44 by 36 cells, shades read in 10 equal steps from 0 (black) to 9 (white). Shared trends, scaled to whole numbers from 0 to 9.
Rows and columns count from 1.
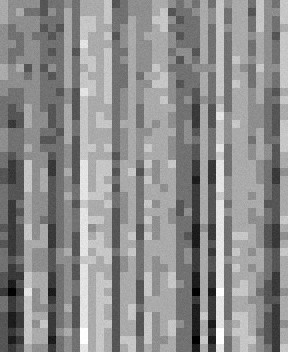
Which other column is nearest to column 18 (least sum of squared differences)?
34
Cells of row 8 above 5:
14
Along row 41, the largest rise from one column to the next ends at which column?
28
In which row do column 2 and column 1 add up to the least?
37
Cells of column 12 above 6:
11
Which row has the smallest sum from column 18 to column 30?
29
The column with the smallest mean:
25
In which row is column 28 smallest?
13
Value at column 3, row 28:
4
